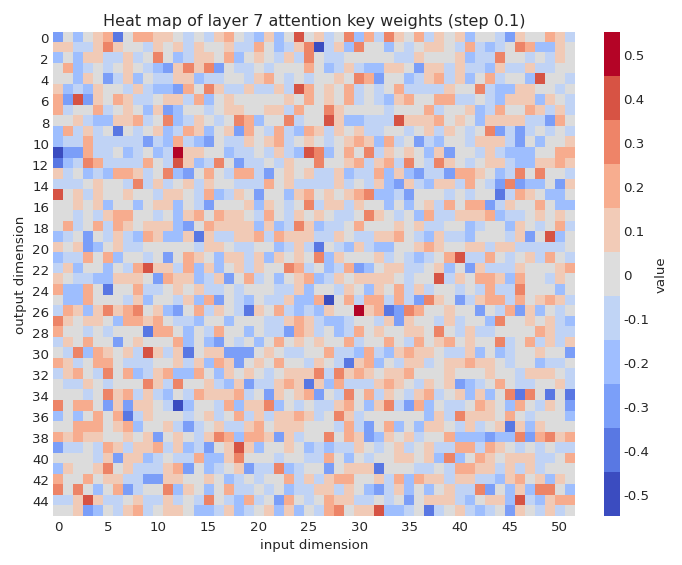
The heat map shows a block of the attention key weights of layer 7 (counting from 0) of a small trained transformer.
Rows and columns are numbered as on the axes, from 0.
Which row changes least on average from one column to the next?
20
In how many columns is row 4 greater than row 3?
20
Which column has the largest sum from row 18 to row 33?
24
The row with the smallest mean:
10
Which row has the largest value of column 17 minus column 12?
35
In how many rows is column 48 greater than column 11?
16
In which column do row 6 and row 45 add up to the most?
2
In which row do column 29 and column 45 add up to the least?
31
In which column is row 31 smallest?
29
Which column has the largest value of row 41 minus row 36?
7
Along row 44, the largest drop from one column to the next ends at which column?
47
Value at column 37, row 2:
0
